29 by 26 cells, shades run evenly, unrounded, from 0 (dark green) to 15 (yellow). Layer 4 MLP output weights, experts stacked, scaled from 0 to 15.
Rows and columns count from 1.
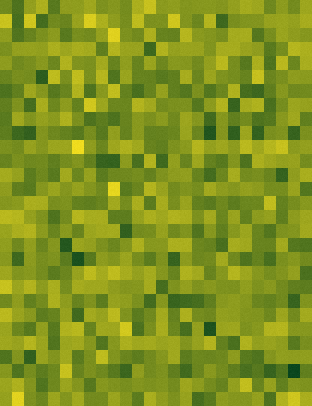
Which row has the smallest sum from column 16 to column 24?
27
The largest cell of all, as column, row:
7, 11
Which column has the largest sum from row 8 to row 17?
16
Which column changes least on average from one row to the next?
14
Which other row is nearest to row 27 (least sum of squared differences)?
22
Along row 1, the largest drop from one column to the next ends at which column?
5
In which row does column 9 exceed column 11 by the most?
17
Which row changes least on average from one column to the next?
21
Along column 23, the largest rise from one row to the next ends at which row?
28
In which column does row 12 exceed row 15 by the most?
13
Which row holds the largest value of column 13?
1
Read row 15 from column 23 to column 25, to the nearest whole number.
12 6 7
